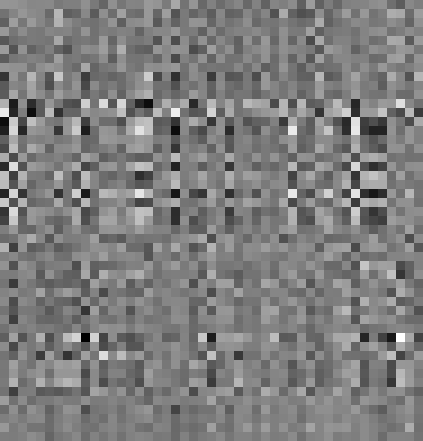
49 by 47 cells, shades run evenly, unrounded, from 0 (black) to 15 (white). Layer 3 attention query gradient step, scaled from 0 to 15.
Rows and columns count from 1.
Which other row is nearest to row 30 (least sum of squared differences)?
34
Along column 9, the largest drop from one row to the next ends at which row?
23
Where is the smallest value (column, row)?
10, 38
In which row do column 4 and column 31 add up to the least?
12
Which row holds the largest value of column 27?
43
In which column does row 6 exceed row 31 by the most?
45
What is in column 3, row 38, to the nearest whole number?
5
